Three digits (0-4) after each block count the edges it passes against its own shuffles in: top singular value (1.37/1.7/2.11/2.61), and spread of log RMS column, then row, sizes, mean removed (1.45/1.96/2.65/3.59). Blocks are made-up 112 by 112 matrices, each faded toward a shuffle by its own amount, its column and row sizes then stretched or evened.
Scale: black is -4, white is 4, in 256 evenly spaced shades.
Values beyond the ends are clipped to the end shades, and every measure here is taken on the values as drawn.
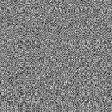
4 0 1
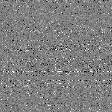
2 0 3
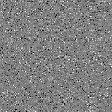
3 0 1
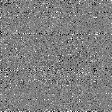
2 2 3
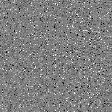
2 2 1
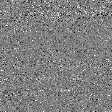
0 0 3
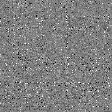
0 2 2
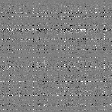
3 2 4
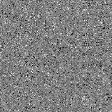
2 1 1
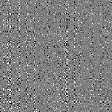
4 3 2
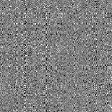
4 3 2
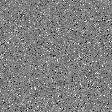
0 0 1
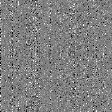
2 3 0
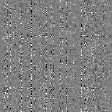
1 4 1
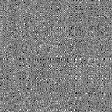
4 2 2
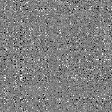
3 2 2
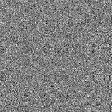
3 1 1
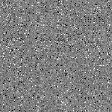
3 2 1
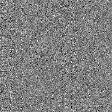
0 3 0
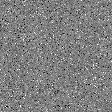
1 0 0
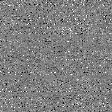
0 0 3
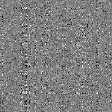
3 3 1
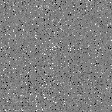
0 2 1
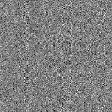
3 2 0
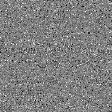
2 0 2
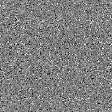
2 1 2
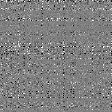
1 3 4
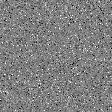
1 0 0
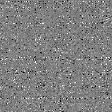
0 2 3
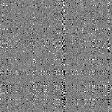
4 3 3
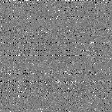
2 2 3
